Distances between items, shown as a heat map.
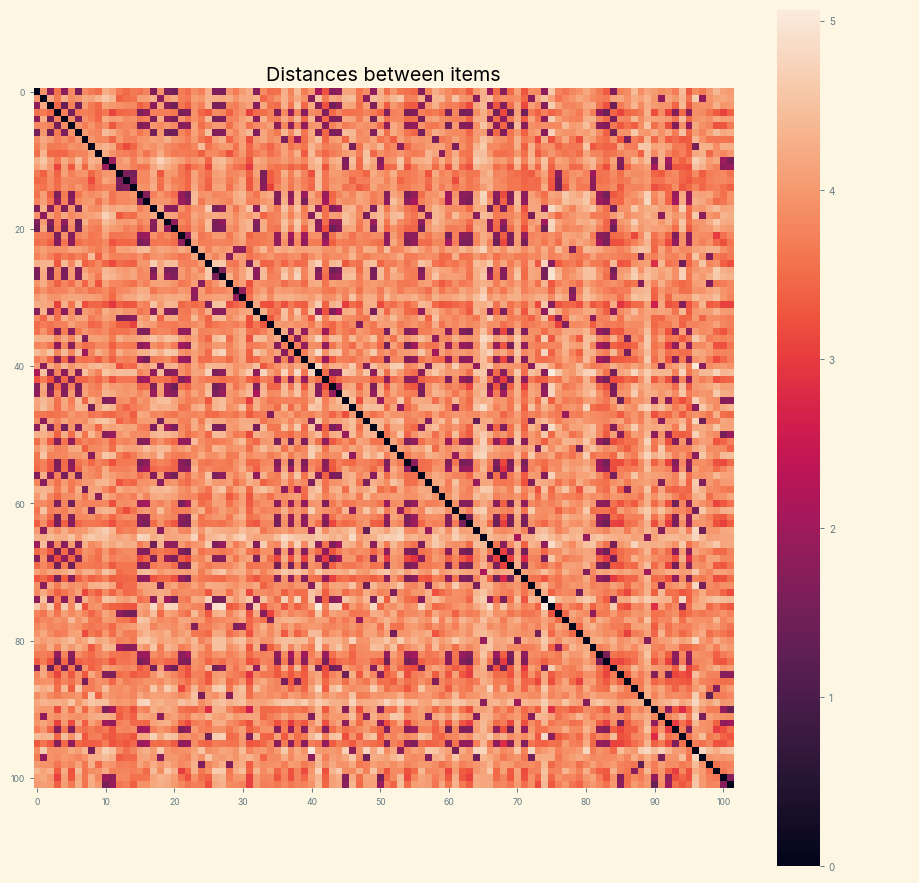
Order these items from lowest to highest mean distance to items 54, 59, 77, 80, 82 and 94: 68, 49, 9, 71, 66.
71, 9, 68, 49, 66
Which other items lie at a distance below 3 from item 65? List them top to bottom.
70, 80, 89
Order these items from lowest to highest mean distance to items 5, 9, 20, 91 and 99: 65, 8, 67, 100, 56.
67, 56, 100, 8, 65
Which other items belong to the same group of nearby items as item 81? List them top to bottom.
12, 13, 14, 33, 76
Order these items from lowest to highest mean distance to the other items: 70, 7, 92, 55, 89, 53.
55, 92, 7, 53, 70, 89
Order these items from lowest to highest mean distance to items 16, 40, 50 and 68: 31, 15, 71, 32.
71, 15, 32, 31
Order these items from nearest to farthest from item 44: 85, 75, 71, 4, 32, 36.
4, 32, 71, 85, 36, 75
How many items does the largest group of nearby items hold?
23
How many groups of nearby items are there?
15
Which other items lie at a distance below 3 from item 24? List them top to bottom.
28, 88, 98
